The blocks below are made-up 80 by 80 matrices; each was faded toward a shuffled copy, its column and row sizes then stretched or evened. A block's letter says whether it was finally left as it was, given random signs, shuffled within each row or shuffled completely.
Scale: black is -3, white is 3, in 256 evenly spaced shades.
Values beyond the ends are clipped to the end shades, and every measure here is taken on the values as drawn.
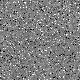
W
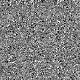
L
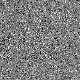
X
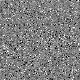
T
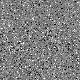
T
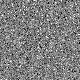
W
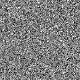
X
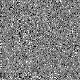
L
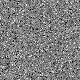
W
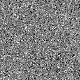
T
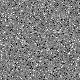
W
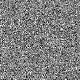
L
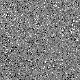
X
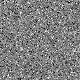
W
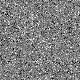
T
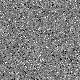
W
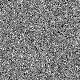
W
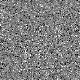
L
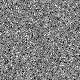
W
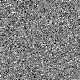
W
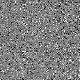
L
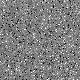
W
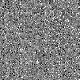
L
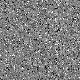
L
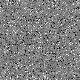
T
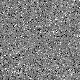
T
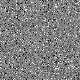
X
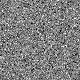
W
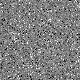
T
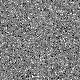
W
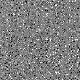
L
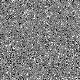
X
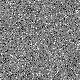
W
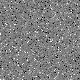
W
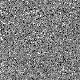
X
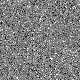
W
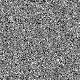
T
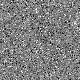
W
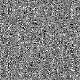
L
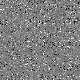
L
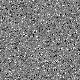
T
